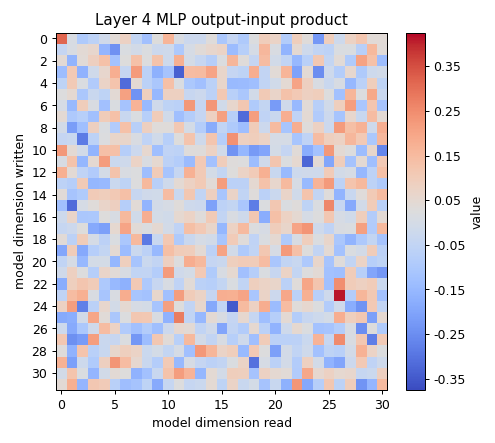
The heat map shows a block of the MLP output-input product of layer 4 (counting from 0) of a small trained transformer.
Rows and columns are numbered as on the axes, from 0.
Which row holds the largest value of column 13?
28
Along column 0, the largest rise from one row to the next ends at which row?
10
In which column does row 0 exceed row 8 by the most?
0
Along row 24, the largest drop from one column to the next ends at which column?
2
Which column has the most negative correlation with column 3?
5
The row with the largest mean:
23
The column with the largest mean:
12
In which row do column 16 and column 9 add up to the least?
24
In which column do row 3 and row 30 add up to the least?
22
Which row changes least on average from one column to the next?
1
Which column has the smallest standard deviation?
9
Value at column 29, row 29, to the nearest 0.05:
-0.05
